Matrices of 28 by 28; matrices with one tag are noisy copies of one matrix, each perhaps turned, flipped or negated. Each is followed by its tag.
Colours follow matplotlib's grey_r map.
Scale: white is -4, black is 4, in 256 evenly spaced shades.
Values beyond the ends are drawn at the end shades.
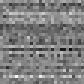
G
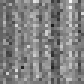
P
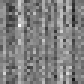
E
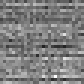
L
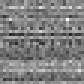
G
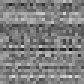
G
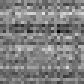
P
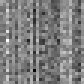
G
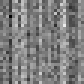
E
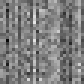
G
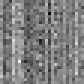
G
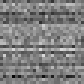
G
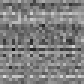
G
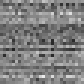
G
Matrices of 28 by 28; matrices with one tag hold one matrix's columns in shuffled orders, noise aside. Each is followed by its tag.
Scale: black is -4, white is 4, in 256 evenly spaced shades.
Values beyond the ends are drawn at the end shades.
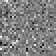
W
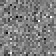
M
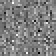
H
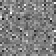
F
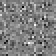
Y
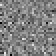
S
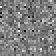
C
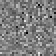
M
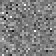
F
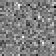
Y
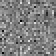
H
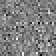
S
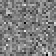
S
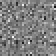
Y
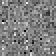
H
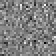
Y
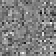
H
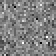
Y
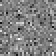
S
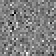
S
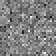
M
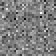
F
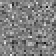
Y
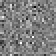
Y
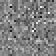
C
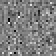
H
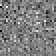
C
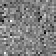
M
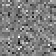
W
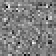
Y
